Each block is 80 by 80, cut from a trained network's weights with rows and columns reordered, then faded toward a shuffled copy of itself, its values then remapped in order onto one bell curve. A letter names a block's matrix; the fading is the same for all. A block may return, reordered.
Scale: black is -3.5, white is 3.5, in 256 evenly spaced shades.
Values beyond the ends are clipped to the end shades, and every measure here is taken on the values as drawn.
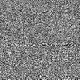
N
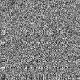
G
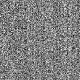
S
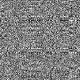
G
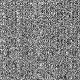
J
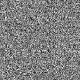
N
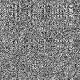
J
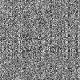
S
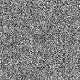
N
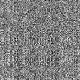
J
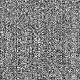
S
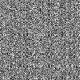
J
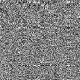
G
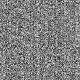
J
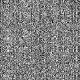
S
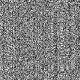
J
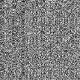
J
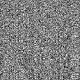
S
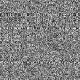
G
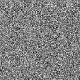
N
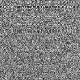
G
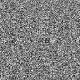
N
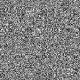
N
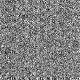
S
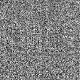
S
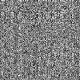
J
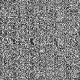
J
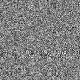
N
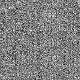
S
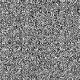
S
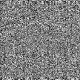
S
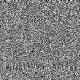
N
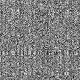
J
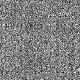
S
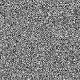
N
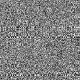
G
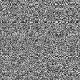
G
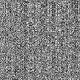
J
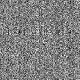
S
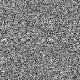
N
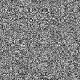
N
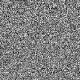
N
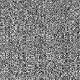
J
